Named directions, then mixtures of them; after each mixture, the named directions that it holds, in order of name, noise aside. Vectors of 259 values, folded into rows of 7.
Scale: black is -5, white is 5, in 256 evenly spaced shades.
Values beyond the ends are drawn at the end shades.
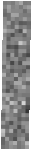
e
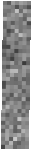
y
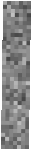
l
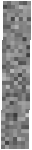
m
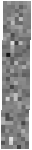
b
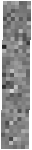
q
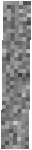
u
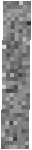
e, q, u.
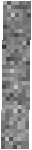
l, q, y.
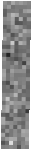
b, e, y.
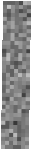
u.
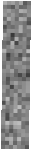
b, l, u.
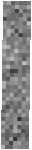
y.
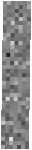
b, y.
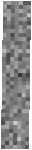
u.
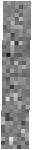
b.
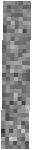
b, e.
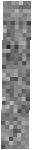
e, u, y.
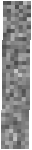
u, y.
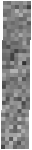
y.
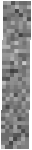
y.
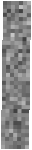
l, m, u.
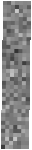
y.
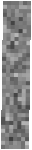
b, e, l.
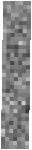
e.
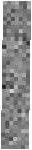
q.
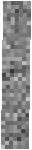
m, u, y.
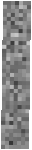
b, l, q.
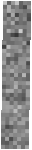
l, q.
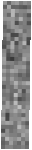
b, l, y.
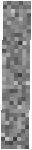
l, m, q.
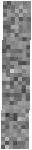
m, y.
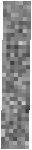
e.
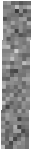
y.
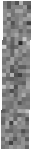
b, q, u.
